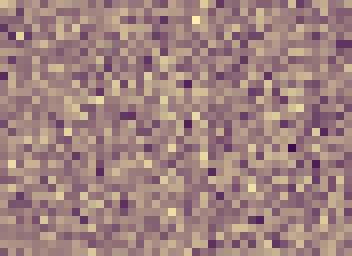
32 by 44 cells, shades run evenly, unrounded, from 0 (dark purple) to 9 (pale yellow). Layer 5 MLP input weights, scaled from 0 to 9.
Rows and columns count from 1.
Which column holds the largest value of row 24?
32
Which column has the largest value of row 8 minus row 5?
21
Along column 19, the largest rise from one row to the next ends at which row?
10
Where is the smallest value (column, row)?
37, 19
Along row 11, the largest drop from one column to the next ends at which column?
16
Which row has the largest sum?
12
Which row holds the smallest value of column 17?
15
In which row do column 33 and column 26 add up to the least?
28
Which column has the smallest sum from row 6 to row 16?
40
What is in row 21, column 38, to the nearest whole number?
2
